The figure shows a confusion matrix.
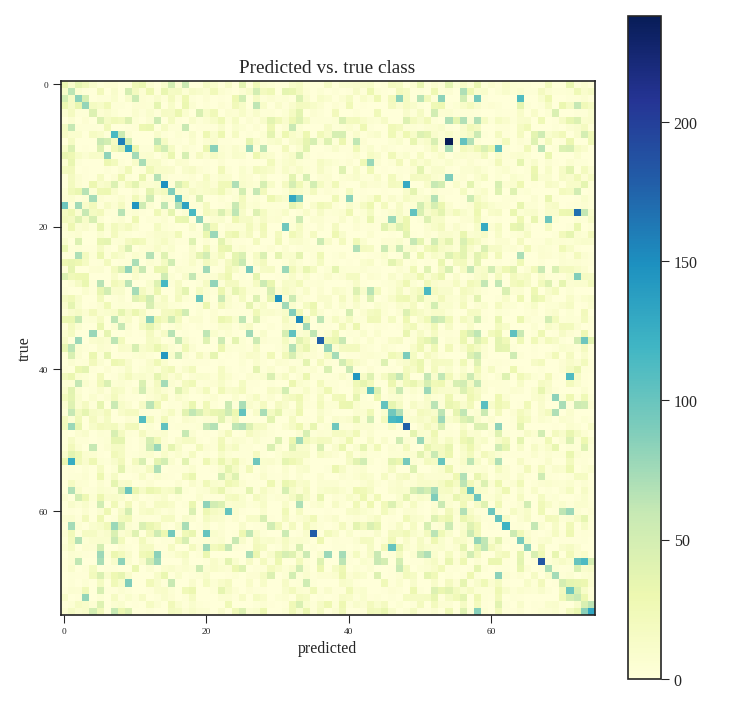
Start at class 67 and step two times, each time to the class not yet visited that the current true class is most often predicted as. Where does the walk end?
74
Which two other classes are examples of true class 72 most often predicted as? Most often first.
3, 71
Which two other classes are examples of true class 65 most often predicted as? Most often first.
46, 20
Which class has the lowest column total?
60
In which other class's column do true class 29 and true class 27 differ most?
51
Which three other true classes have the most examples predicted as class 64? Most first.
2, 24, 35
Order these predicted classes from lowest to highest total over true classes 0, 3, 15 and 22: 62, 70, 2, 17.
62, 70, 17, 2
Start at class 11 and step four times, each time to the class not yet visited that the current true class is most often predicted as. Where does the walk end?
54
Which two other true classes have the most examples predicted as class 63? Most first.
35, 38
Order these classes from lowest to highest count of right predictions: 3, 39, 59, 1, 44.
44, 59, 39, 1, 3
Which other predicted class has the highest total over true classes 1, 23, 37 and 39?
56
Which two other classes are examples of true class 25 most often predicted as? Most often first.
10, 15
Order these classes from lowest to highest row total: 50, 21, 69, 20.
21, 69, 20, 50
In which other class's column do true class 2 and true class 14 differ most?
48
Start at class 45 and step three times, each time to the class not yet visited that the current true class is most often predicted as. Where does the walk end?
31
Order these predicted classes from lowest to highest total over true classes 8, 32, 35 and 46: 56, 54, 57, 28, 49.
49, 28, 57, 56, 54
